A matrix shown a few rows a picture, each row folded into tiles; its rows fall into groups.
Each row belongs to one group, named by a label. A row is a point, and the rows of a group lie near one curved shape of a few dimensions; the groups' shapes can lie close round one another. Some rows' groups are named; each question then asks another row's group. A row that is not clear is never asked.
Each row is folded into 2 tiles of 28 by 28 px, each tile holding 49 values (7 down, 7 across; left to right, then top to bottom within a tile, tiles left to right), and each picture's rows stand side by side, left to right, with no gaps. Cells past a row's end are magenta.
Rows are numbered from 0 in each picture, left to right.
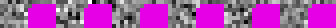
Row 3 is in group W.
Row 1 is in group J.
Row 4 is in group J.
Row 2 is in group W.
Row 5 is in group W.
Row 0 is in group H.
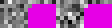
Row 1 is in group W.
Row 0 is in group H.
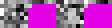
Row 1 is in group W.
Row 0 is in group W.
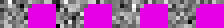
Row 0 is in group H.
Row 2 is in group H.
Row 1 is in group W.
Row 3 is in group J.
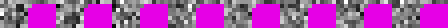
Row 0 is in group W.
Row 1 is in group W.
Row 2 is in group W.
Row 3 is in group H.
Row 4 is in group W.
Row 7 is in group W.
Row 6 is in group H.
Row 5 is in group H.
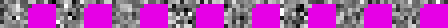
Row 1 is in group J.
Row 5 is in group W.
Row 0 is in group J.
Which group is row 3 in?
J
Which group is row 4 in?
W
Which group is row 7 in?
J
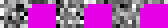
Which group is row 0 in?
W
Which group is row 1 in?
W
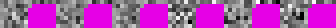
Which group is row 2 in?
J
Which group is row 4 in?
J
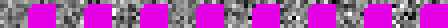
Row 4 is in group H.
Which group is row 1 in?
W
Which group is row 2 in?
W
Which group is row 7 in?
J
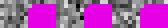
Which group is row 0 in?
W
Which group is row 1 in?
H
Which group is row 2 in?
H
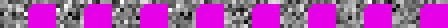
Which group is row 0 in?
H
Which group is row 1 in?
J
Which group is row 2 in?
W
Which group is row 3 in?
J
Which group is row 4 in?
J
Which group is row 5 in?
H
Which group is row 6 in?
J
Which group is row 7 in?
J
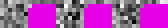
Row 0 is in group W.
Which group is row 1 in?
J
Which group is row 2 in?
J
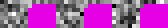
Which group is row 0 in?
H
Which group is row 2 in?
W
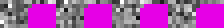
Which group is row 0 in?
J
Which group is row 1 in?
W
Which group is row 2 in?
W
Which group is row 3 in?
H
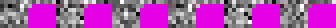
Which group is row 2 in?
H
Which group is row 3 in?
H
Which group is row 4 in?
W
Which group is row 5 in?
H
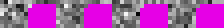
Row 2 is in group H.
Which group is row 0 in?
W
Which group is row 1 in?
J
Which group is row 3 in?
W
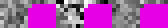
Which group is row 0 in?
W
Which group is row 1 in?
W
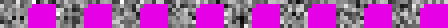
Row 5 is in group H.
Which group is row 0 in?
J
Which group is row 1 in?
W
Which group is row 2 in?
H
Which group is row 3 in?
W
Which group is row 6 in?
H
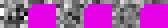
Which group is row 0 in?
W
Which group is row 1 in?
J
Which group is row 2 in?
W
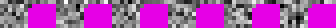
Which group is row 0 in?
H
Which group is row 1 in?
H
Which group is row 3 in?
H
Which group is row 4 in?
W
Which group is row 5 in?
W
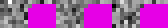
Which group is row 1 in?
J
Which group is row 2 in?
W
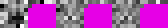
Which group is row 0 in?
W
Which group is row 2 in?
J
